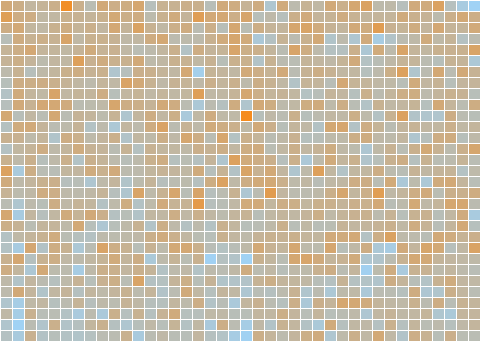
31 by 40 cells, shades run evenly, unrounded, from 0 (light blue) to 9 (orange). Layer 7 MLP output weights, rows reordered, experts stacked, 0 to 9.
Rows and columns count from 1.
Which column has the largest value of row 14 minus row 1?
40
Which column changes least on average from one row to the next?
5
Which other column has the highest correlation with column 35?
11
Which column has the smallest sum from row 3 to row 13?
36
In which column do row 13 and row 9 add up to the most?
17
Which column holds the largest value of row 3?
32
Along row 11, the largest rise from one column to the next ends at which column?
21
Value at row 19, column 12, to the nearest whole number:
2
